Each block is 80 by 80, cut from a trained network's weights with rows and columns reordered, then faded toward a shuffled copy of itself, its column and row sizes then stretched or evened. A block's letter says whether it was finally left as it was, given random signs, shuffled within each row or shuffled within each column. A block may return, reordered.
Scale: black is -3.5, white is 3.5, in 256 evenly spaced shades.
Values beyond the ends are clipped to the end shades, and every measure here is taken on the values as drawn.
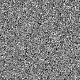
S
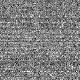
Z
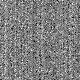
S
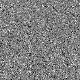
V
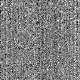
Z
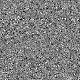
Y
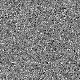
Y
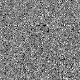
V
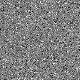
Y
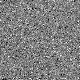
Y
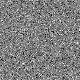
Y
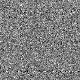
V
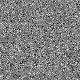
Y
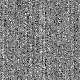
S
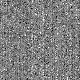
S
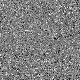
Y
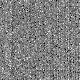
S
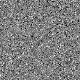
V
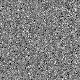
S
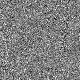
S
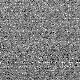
Y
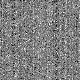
S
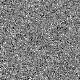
S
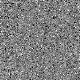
V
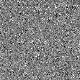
V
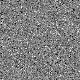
S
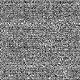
Z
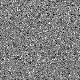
Y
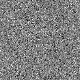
S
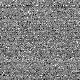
Y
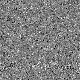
Y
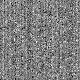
S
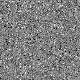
V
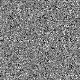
V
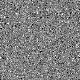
V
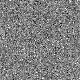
S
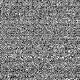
Z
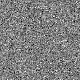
Y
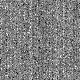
S
